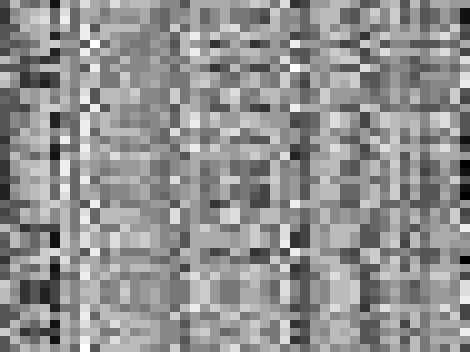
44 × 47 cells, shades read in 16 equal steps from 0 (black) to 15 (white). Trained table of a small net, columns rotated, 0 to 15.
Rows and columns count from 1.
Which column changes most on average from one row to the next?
47
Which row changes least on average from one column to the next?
8
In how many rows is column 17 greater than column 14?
11
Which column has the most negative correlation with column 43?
37
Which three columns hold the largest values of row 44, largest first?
9, 24, 18
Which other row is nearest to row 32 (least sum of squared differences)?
26
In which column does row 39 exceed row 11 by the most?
5
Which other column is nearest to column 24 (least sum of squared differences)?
46
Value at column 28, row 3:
11
